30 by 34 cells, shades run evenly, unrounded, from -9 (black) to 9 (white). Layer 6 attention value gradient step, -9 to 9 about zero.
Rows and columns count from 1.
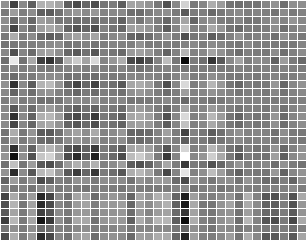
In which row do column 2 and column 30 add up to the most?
8
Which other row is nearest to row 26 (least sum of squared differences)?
30
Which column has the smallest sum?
11
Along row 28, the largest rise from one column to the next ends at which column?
22
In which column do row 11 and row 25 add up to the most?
16
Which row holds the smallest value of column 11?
20
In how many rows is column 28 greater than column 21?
16
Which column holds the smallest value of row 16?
2
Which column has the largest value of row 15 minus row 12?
21
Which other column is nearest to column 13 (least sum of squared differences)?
26
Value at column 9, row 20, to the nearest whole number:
-6
